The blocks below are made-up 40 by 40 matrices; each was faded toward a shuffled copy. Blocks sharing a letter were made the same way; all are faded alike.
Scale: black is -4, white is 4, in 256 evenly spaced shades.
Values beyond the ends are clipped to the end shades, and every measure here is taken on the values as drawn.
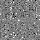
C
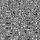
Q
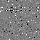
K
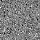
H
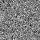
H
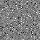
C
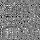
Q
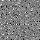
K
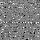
K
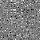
C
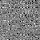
Q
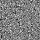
H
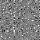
C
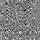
C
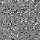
Q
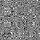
Q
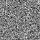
H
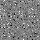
K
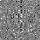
Q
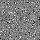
K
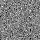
H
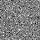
H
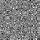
Q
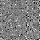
C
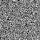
H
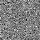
H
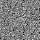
H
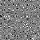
Q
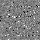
K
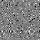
Q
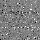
K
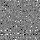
K
